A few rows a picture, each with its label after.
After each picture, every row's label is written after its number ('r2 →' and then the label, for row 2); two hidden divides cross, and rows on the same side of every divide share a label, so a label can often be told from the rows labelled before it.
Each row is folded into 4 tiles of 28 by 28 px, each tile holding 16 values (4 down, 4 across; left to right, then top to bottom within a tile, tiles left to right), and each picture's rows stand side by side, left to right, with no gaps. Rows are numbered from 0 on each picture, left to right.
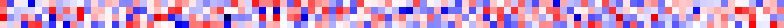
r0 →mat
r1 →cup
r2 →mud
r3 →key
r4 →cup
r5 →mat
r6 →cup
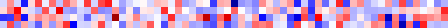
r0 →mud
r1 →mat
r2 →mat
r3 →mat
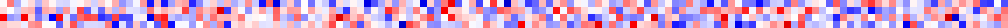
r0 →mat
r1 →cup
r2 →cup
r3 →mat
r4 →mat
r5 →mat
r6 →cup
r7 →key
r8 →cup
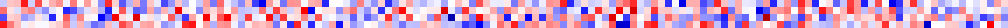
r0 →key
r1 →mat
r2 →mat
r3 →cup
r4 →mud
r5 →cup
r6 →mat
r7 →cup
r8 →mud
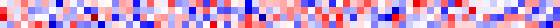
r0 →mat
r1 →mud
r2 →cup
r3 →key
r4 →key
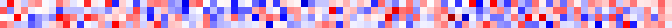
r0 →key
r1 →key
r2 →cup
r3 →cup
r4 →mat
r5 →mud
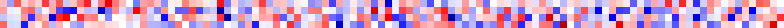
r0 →key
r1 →key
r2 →mud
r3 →cup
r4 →mud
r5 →key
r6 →mud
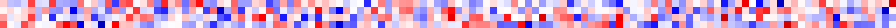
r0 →key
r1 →key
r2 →mud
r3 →cup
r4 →mat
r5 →mat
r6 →cup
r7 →key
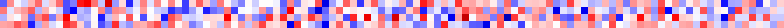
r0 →key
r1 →key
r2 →mat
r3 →key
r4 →mud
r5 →mud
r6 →mat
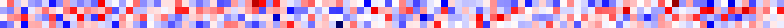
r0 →cup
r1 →cup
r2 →key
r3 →cup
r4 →cup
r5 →cup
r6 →cup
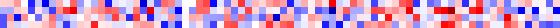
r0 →cup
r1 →mat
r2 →key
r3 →cup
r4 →key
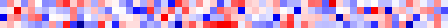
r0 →mud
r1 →cup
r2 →key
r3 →mud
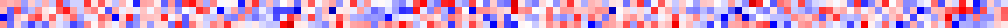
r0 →mud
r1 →mud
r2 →key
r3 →key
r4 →cup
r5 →mud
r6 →key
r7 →cup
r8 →cup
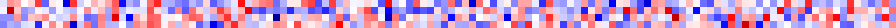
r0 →mud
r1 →mat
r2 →key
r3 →key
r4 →mud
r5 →cup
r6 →mat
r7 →cup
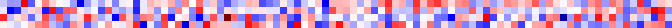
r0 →mat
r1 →mud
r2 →mat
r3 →key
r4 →mud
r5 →mud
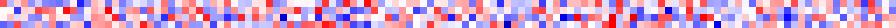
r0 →cup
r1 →mat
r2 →mud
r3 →mud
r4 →mud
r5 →mud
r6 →mud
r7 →mud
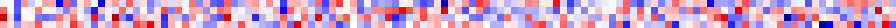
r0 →mat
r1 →mat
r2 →mat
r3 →cup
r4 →key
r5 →mat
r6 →cup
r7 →mud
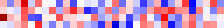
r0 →mat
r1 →cup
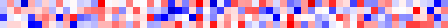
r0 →mud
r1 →key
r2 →key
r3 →mat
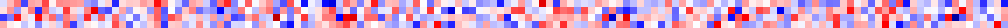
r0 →mud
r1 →key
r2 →cup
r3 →mud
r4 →cup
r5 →key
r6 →mud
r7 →cup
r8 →cup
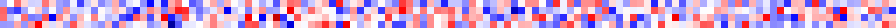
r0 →mat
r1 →cup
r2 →cup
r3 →cup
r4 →key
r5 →mud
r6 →mat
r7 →mud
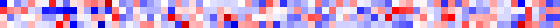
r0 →key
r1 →mat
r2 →mat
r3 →cup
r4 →mat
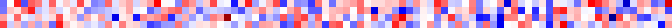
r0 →key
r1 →mud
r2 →mat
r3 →key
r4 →mat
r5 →key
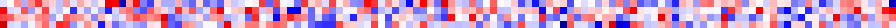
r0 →key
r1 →cup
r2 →key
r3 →key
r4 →mat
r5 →cup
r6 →mud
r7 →cup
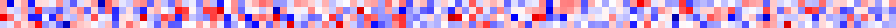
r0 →mat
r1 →cup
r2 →mud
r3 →key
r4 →mat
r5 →mud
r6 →mud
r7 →key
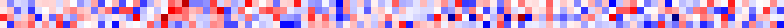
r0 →mat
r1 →cup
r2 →cup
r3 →mud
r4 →mud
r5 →cup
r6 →mud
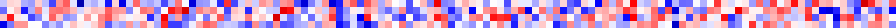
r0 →cup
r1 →cup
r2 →cup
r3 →mud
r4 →cup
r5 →cup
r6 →cup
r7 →key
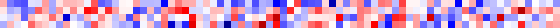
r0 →cup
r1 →cup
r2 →cup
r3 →mat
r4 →cup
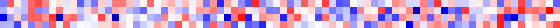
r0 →mud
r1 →mud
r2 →mud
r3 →mud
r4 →cup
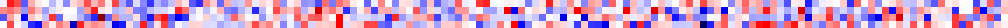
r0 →mud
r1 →cup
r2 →cup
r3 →mat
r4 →mud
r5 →mud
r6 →mud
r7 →mud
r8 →mat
